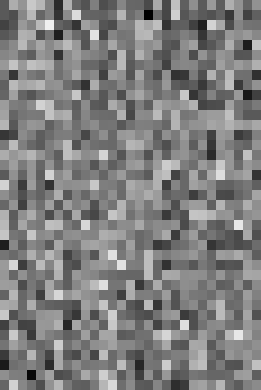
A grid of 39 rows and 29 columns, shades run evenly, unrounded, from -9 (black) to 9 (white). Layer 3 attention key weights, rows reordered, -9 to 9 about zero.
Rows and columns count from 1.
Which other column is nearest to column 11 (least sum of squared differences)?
15
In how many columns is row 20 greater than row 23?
10
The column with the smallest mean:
24
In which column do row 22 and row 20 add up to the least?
19
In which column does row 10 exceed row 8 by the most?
21
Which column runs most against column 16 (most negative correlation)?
12
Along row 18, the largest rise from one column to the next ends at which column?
6
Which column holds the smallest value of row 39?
20
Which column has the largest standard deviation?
1
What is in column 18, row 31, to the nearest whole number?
-5
